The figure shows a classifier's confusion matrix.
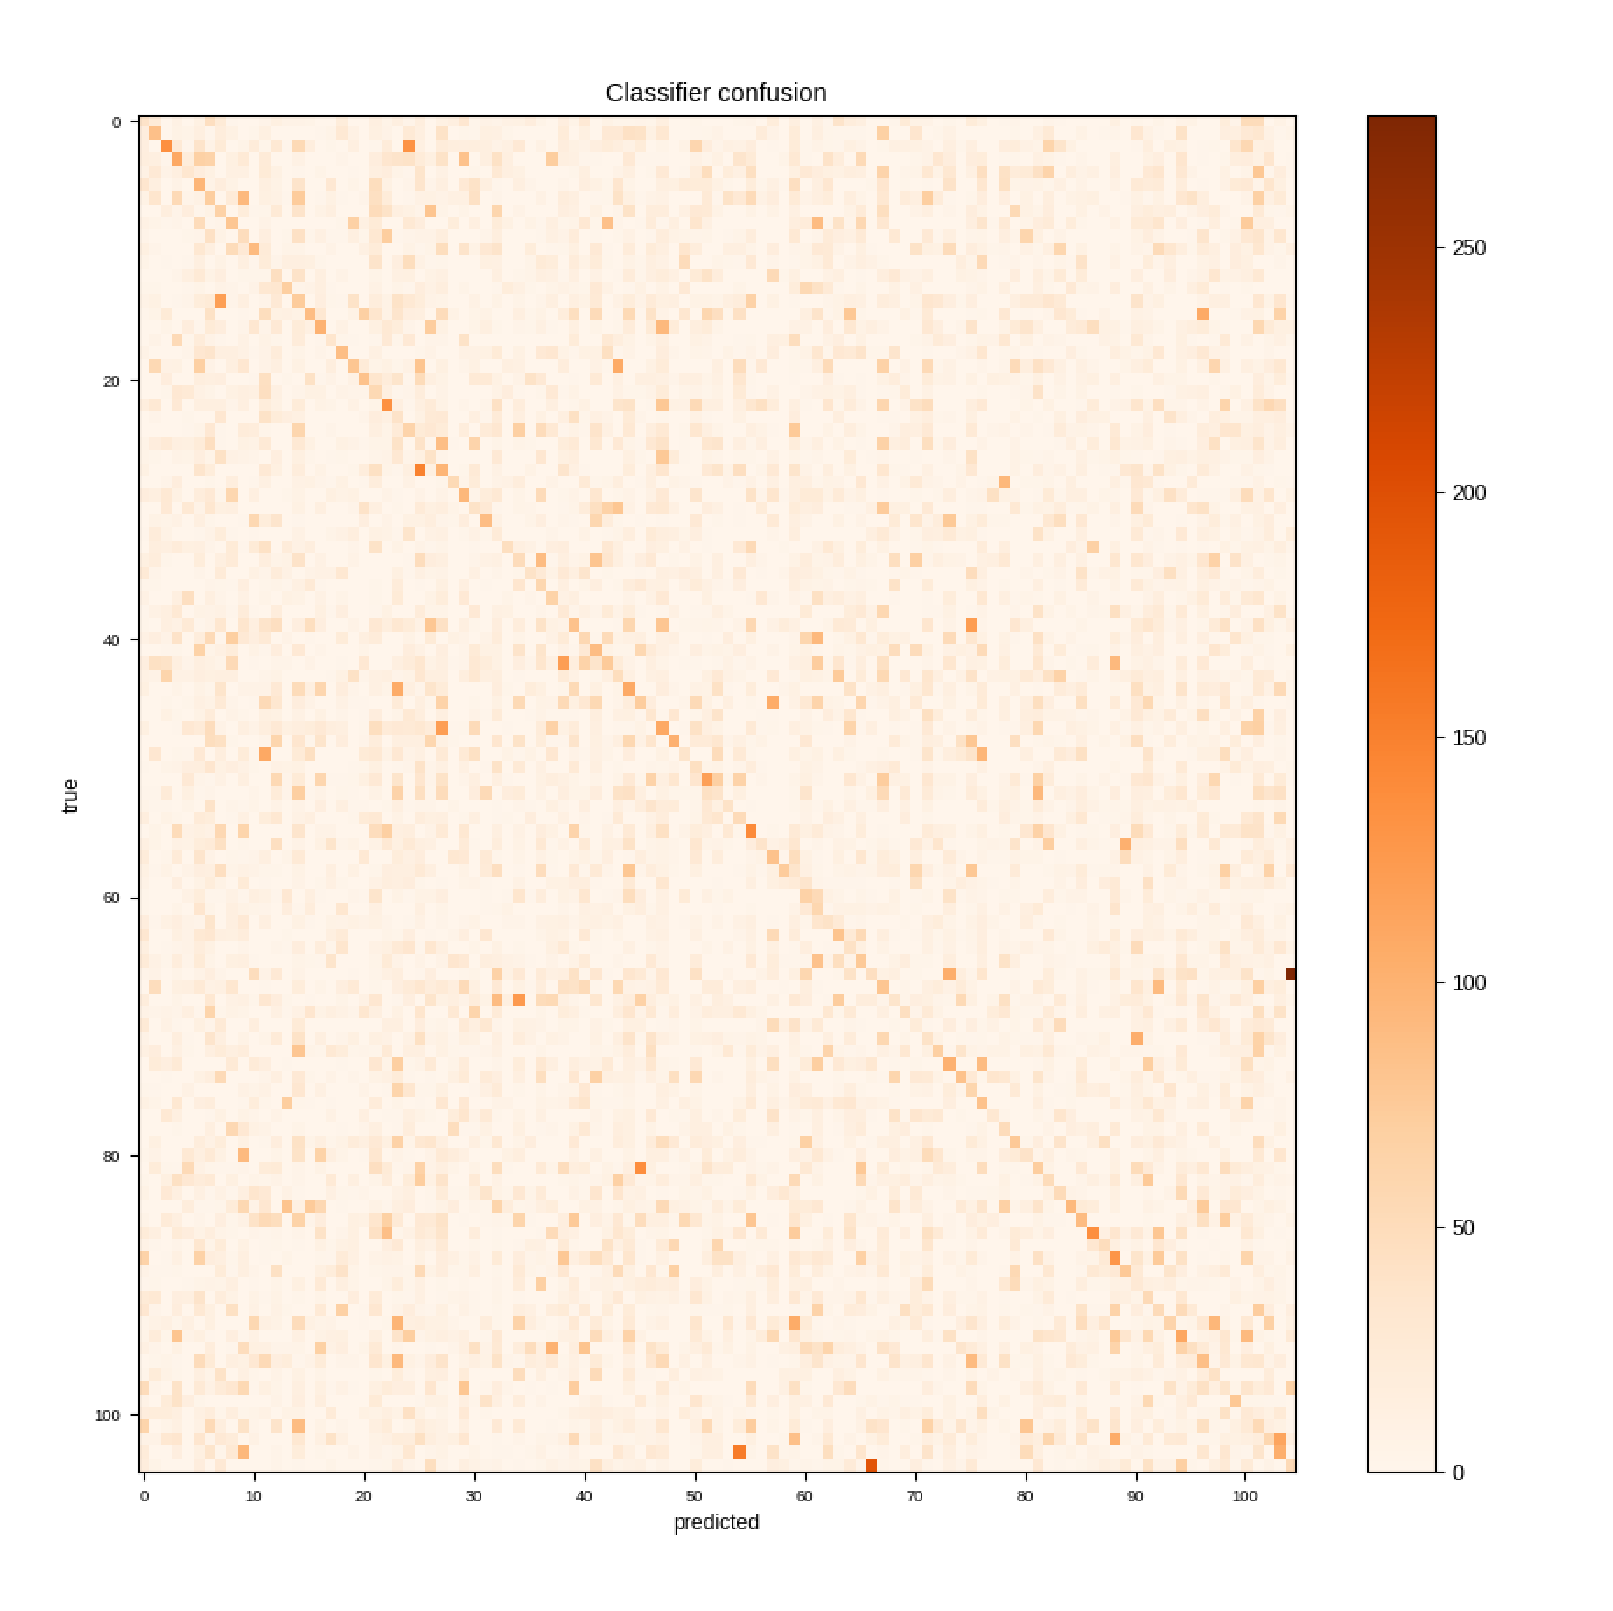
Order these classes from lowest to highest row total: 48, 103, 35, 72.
35, 72, 103, 48
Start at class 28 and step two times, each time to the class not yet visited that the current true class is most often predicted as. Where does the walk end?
8
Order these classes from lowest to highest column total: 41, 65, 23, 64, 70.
70, 64, 65, 41, 23
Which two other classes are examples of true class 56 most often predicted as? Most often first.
89, 82
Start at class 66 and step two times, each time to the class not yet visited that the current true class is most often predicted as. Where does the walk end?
94
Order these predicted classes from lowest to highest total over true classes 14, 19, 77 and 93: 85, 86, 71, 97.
86, 85, 71, 97
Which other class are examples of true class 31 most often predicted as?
73
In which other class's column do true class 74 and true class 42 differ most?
38
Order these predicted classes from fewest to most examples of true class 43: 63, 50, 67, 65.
50, 65, 67, 63
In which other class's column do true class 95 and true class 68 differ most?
34
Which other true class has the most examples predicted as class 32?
68
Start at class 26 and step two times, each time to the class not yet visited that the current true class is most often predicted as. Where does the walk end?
27
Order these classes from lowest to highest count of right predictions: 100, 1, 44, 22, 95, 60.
100, 95, 60, 1, 44, 22
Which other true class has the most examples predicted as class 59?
93
